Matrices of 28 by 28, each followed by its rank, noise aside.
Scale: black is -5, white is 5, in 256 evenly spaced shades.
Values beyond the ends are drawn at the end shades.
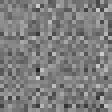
four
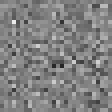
six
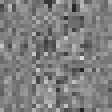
four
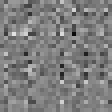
three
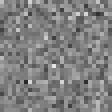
six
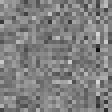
four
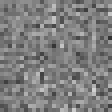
six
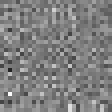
five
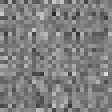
three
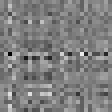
three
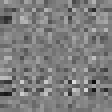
two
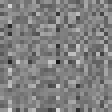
three
